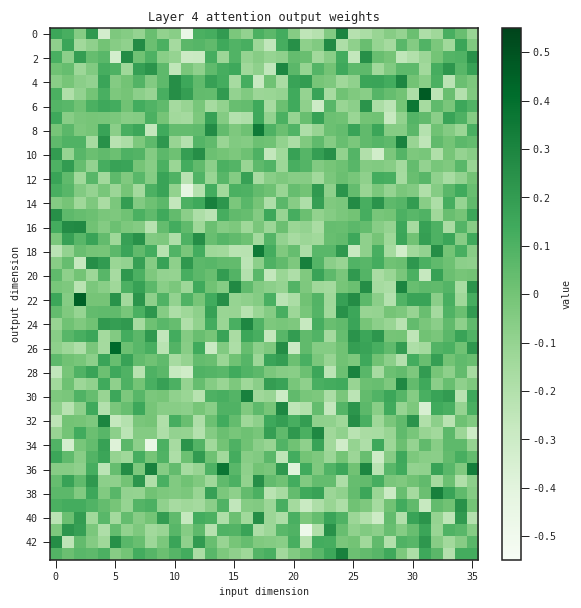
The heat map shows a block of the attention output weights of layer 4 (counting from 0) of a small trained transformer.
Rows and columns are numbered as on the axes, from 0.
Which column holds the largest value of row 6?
30
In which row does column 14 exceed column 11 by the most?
0
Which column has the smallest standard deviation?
3
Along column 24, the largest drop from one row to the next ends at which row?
1
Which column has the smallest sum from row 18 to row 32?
23
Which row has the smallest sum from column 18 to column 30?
39
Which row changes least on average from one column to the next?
15
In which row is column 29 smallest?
18
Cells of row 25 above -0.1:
30
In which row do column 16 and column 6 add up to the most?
24
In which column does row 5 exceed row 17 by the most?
10
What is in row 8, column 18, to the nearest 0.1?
0.1
